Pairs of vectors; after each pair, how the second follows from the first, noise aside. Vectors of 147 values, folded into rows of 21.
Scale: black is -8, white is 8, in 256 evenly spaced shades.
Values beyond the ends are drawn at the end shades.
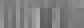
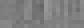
reversed, shrunk.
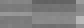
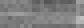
copied.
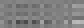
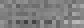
copied.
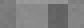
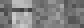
wrapped around, negated, scaled up.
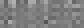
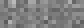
copied.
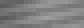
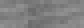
wrapped around, shrunk.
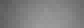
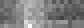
wrapped around, negated, scaled up.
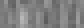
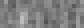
copied.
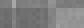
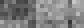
reversed, negated, scaled up.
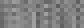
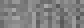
copied.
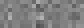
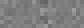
reversed, shrunk.
